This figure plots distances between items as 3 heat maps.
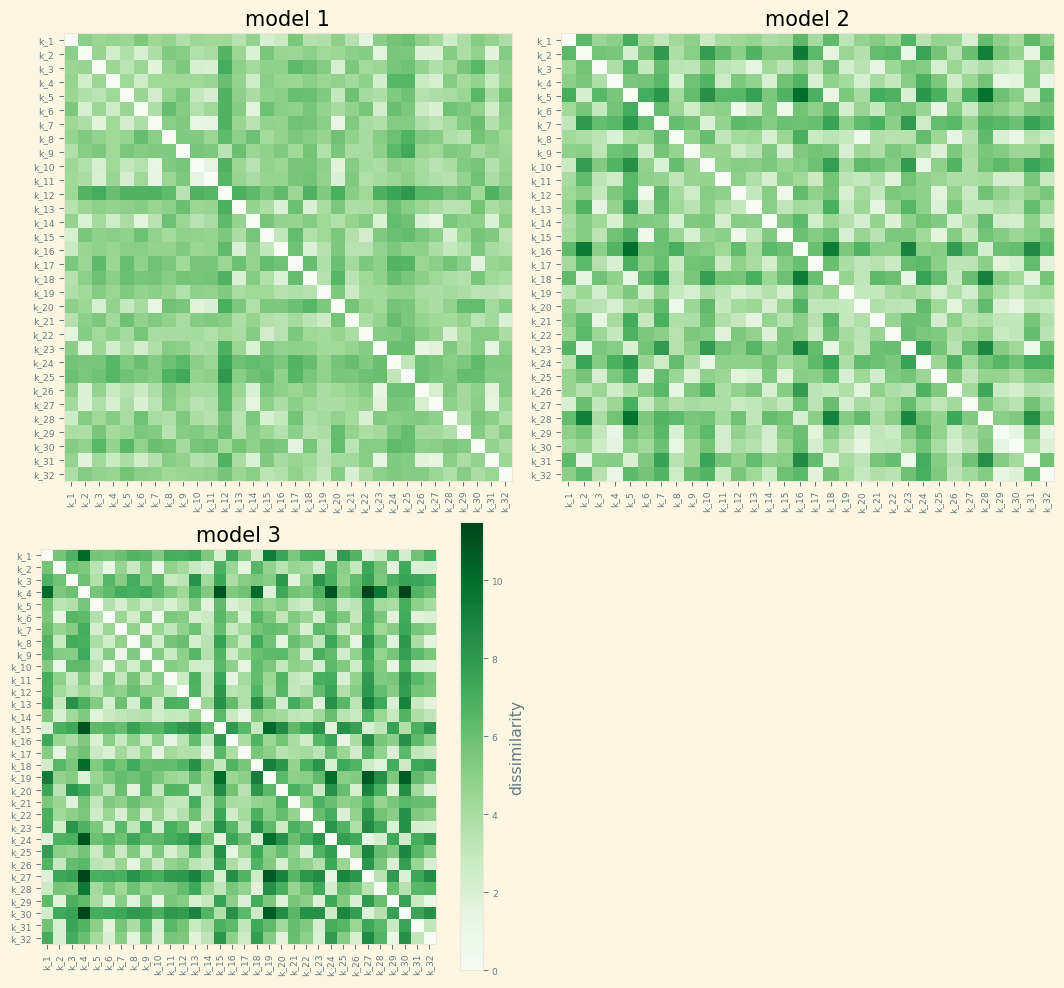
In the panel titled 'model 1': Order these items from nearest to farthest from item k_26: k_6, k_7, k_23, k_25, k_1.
k_23, k_6, k_7, k_1, k_25
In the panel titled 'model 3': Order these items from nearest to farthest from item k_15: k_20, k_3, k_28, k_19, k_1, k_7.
k_1, k_28, k_7, k_3, k_20, k_19
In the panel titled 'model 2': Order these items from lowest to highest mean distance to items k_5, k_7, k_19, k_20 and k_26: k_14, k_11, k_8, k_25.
k_8, k_14, k_11, k_25
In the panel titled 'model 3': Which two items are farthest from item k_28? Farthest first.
k_4, k_19
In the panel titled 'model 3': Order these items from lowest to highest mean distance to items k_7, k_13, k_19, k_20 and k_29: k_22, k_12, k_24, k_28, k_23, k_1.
k_23, k_22, k_12, k_28, k_1, k_24
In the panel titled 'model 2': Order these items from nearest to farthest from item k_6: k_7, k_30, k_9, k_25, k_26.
k_25, k_9, k_30, k_26, k_7
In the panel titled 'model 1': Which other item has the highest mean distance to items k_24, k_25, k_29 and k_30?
k_12
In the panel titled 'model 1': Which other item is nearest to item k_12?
k_9
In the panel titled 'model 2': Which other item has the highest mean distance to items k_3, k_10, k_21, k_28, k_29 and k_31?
k_5
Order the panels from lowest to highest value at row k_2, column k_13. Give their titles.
model 3, model 1, model 2
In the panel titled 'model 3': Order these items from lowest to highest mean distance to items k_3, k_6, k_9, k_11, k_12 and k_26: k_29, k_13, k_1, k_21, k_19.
k_21, k_29, k_19, k_13, k_1
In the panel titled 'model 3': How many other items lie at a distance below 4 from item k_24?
6
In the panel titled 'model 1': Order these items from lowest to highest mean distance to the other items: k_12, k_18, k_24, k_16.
k_16, k_18, k_24, k_12
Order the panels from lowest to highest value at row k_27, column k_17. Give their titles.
model 2, model 1, model 3
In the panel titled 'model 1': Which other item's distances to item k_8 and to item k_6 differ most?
k_14
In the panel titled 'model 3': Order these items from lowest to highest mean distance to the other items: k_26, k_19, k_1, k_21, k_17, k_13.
k_17, k_26, k_21, k_13, k_1, k_19
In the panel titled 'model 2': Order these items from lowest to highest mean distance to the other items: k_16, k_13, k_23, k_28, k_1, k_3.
k_3, k_13, k_1, k_23, k_28, k_16
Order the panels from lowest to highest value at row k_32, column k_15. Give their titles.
model 1, model 2, model 3
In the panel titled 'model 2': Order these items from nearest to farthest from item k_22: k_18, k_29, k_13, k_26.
k_29, k_26, k_13, k_18
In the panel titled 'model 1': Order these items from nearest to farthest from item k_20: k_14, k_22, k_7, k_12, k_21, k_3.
k_7, k_3, k_14, k_22, k_21, k_12
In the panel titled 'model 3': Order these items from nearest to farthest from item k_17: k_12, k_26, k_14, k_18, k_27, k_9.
k_14, k_26, k_12, k_9, k_18, k_27
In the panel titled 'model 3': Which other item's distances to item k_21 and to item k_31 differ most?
k_3
